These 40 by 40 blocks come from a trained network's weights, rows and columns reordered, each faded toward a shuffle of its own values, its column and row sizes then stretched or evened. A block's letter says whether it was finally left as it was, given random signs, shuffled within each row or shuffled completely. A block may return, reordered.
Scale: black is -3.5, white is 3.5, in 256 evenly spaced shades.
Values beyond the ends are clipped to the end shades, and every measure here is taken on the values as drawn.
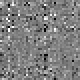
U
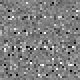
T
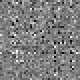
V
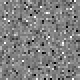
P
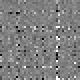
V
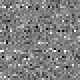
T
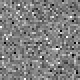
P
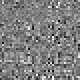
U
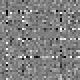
V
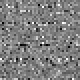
T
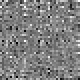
U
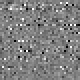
T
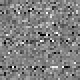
T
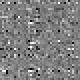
U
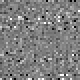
T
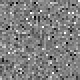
P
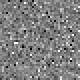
P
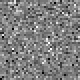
P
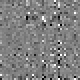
U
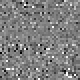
T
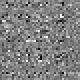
V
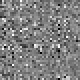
V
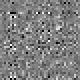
U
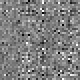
U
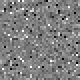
P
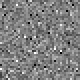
P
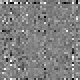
V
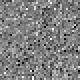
P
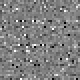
T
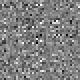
V
